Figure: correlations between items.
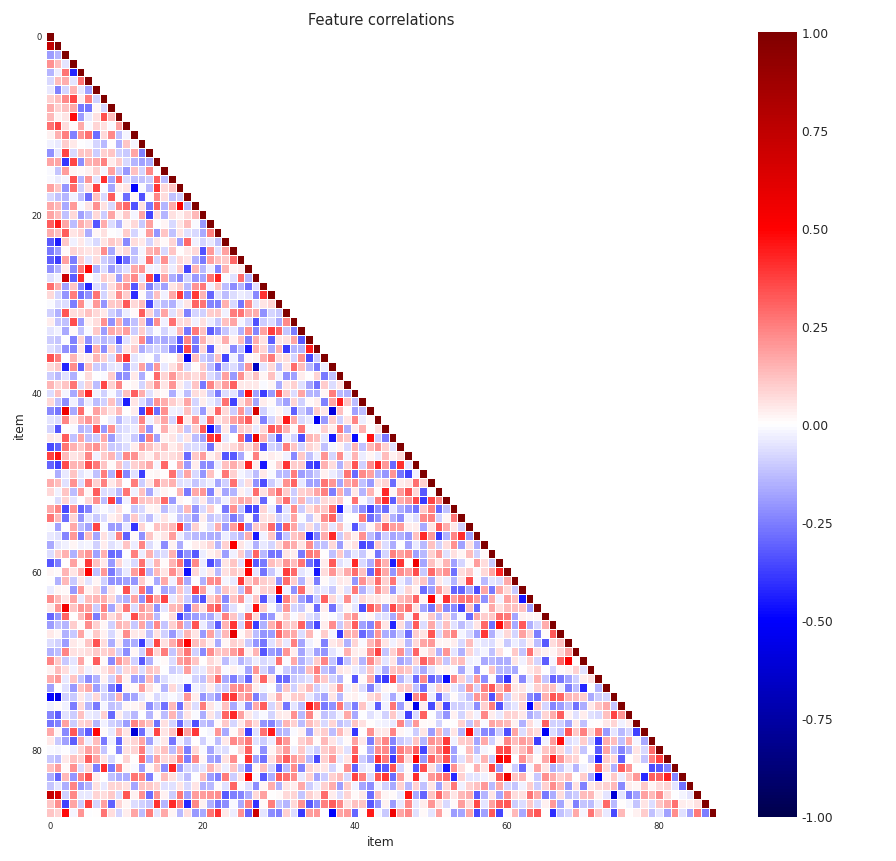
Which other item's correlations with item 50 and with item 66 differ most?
63
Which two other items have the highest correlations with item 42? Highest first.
27, 2
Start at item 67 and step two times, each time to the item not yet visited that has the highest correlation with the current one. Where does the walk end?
57
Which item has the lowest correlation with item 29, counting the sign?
11
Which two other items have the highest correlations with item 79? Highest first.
67, 52
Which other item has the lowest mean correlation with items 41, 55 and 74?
1
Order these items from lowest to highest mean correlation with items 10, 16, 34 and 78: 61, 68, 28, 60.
60, 61, 68, 28
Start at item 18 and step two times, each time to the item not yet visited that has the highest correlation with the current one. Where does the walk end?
70
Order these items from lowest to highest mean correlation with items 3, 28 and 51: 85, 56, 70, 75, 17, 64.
56, 70, 75, 64, 17, 85
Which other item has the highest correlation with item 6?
78
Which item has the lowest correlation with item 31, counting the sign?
35
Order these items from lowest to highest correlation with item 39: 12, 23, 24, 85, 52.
12, 52, 85, 23, 24
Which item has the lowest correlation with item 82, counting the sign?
52
